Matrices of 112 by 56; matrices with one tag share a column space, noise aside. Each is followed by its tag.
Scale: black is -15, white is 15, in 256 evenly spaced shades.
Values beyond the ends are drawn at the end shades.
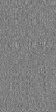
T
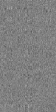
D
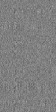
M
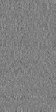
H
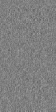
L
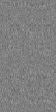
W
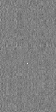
T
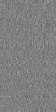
H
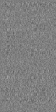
W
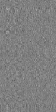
D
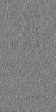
H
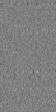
W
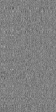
D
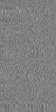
D
